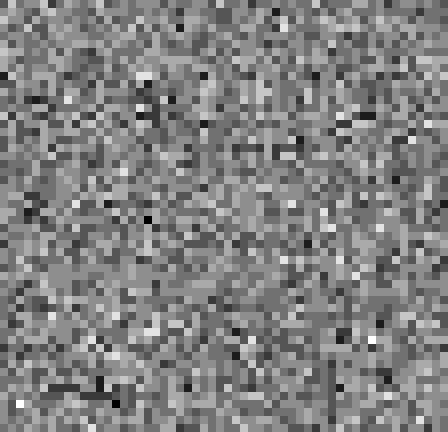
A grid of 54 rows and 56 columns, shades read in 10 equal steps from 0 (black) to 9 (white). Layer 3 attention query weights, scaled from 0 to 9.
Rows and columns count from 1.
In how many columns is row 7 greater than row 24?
23
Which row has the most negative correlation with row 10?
15
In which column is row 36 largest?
6
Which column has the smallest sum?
42
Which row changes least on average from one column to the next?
35
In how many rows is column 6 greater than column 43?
20
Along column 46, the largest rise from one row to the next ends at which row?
16
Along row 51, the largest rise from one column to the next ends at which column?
3
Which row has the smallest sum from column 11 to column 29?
50
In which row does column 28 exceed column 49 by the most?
1
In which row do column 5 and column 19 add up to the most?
10
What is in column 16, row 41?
2
